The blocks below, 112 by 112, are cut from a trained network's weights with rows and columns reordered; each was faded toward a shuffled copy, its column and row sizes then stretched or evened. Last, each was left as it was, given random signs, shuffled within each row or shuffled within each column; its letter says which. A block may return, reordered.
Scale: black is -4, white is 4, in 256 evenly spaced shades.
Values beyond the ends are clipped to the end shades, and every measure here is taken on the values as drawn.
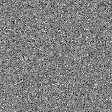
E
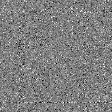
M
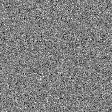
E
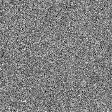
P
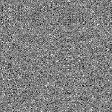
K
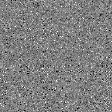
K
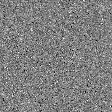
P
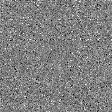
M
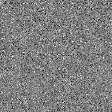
M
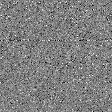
E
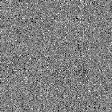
K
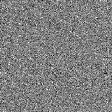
K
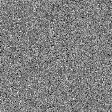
P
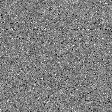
E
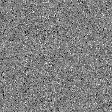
P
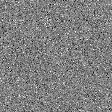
E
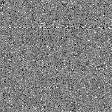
K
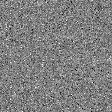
P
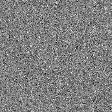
P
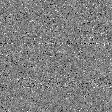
E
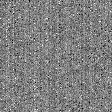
P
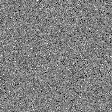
P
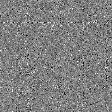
K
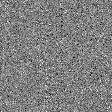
P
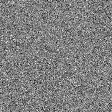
E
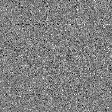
M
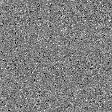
M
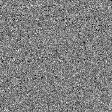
M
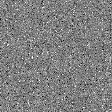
P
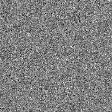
M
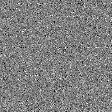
M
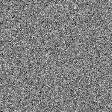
P
